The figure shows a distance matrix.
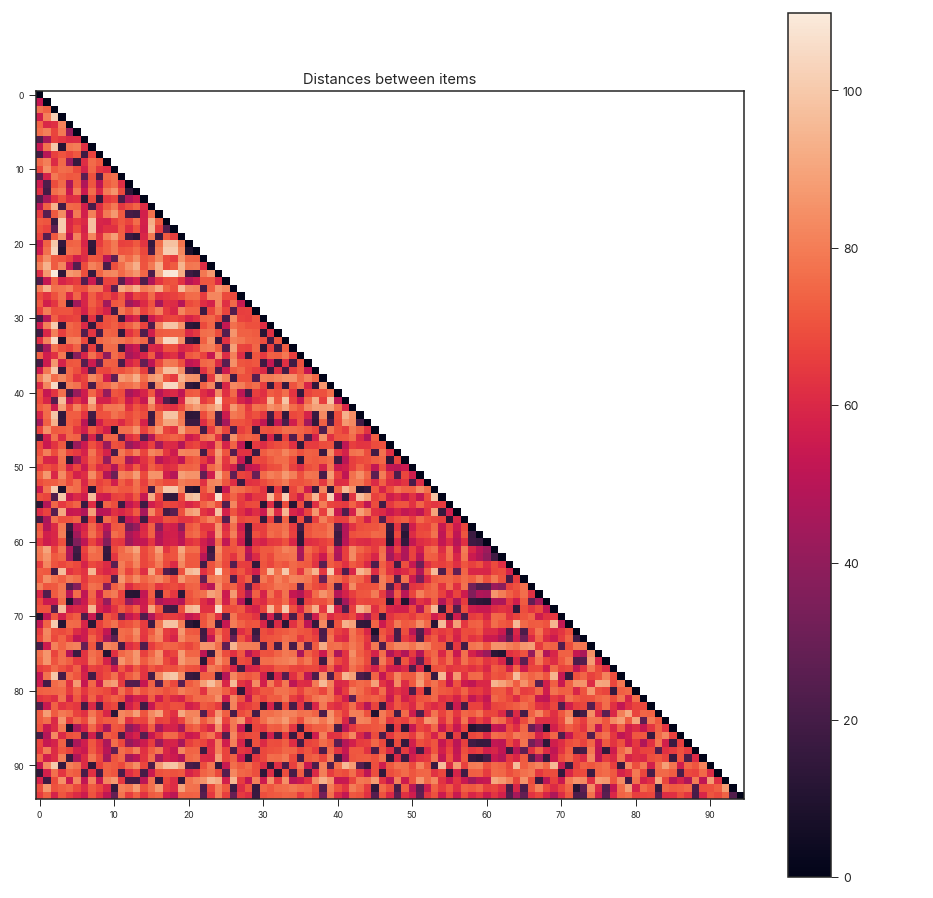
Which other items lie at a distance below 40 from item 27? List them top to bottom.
50, 52, 77, 80
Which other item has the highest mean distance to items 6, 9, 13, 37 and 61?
42
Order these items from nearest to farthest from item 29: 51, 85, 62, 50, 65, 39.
65, 51, 50, 62, 85, 39
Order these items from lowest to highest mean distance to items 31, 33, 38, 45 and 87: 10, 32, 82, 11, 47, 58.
10, 47, 58, 82, 32, 11
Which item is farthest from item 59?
24
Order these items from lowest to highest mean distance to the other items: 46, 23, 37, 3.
46, 37, 3, 23
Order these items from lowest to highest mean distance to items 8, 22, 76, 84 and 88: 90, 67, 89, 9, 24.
9, 89, 67, 90, 24
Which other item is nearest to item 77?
52
